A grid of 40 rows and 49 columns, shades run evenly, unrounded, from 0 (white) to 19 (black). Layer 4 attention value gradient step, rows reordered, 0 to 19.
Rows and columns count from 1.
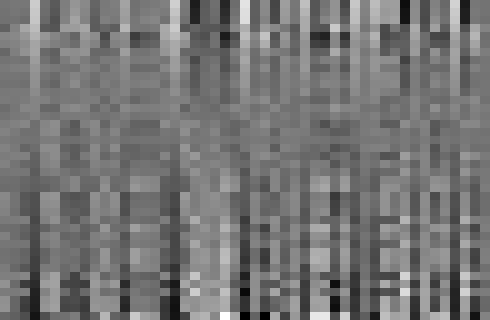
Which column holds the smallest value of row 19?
19
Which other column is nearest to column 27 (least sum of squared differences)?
48
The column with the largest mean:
34
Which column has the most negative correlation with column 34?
22
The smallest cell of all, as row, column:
40, 23
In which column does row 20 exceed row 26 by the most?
39
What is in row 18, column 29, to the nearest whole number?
10
